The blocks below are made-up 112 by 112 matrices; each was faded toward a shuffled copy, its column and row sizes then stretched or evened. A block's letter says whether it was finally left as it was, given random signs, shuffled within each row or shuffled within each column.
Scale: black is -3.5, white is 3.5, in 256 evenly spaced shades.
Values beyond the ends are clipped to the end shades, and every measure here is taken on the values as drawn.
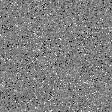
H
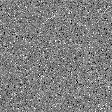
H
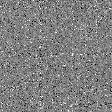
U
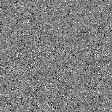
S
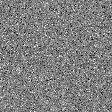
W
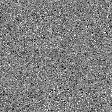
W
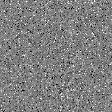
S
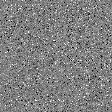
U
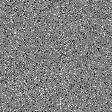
H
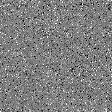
U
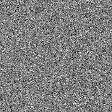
U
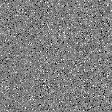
S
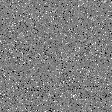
W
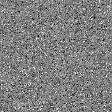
U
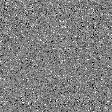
U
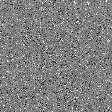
S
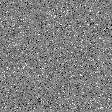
W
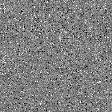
S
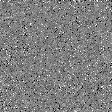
U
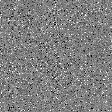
S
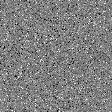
H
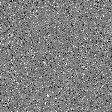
H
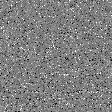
W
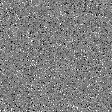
U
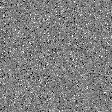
H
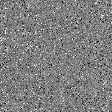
U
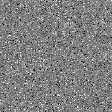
S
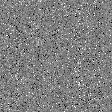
H
